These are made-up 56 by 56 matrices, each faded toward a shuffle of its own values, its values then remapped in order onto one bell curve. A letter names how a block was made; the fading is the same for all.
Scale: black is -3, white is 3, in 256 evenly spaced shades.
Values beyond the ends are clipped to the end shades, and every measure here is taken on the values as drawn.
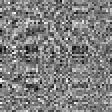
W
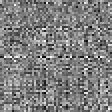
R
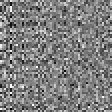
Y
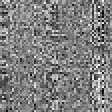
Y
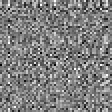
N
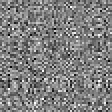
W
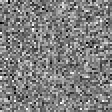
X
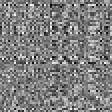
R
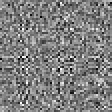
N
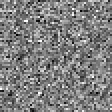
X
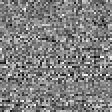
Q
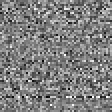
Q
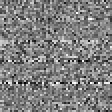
Q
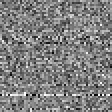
Q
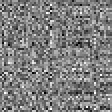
N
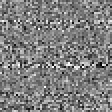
Q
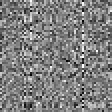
Y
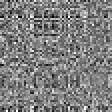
N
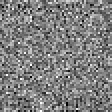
X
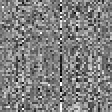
Y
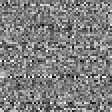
Q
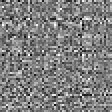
N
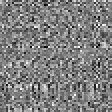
W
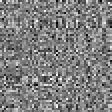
W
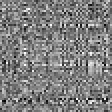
R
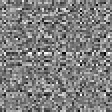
R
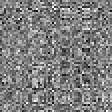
W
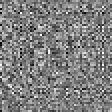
N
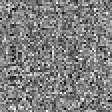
X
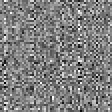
Y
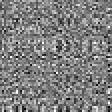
N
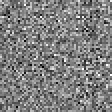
X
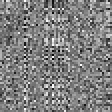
Y
